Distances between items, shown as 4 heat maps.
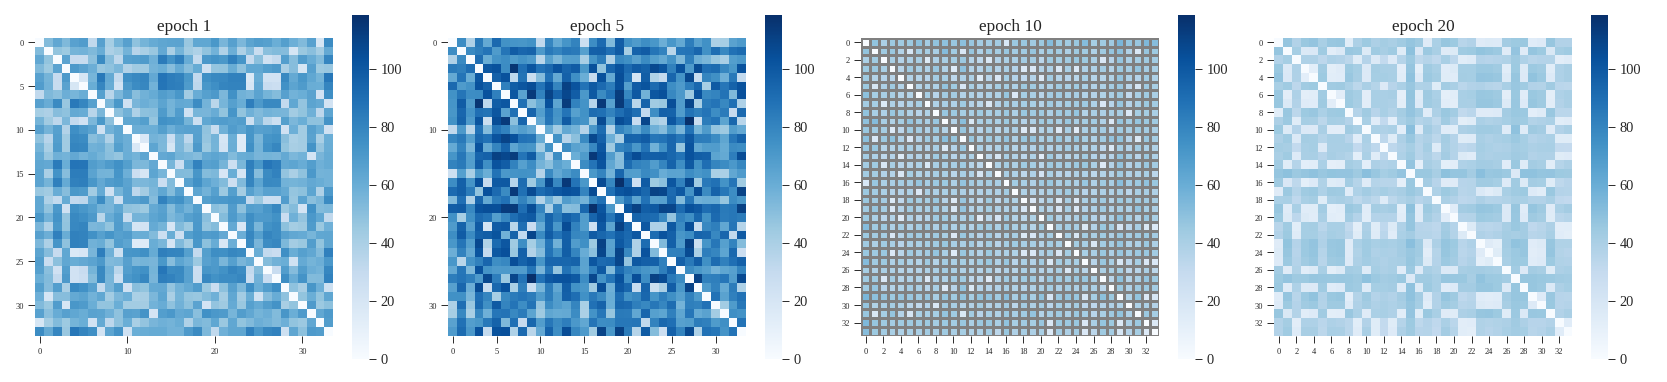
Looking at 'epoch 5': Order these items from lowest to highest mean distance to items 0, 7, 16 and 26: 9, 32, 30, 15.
15, 9, 30, 32
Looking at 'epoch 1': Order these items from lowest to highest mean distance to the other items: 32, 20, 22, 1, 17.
1, 32, 17, 20, 22
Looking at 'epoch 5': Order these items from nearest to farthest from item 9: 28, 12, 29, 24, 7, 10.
28, 24, 7, 10, 12, 29
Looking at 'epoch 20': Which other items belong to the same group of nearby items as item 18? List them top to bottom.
5, 12
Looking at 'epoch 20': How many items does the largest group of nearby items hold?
13
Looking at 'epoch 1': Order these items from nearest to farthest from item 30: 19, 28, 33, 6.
19, 28, 33, 6
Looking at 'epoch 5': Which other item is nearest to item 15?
0
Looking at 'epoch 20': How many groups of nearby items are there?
5
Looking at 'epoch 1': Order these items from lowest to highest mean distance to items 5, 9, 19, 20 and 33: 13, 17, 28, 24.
28, 24, 13, 17
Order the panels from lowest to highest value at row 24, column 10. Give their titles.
epoch 10, epoch 20, epoch 5, epoch 1
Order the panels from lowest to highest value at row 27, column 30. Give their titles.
epoch 10, epoch 20, epoch 1, epoch 5
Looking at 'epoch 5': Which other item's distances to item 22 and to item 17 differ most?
8
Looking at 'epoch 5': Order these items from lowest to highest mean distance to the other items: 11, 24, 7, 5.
24, 7, 11, 5
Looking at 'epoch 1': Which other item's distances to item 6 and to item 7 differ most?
33
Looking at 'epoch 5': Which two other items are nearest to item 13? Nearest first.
11, 19
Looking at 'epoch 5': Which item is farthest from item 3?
7
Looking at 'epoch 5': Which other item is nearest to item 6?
27
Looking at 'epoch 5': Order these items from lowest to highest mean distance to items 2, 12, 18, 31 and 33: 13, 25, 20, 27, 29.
29, 13, 20, 25, 27
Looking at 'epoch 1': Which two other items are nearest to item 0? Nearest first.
32, 6
